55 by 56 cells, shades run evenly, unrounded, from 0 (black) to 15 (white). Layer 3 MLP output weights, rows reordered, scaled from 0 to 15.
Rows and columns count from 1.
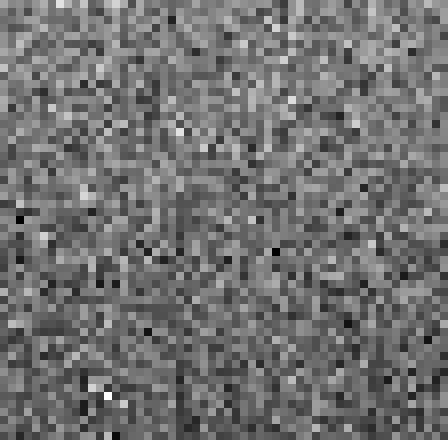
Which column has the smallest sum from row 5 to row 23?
16
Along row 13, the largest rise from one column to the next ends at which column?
37
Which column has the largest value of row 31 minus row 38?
47
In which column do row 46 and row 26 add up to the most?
9
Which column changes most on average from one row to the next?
14
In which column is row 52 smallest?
11
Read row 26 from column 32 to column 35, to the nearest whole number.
6 5 4 5
